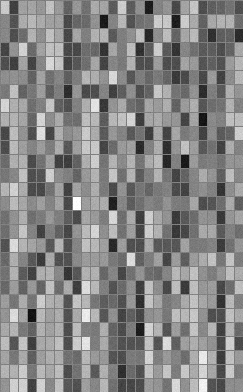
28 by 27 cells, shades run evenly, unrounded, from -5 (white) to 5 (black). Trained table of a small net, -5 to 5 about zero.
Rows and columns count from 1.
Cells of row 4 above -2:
22
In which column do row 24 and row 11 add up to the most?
16
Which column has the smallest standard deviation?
8
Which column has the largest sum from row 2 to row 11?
23
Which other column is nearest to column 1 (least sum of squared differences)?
19
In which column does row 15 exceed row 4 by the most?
13
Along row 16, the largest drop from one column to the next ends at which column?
17
